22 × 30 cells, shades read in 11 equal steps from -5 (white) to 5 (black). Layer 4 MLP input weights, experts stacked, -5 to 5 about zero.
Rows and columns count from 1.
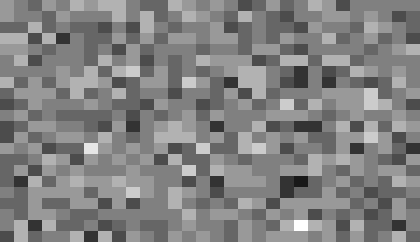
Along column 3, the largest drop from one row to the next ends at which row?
17
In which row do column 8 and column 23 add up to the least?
1
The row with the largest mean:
3
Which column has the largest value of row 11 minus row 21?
22
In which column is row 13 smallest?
27
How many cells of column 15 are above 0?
7
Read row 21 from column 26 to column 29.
-2 1 1 3
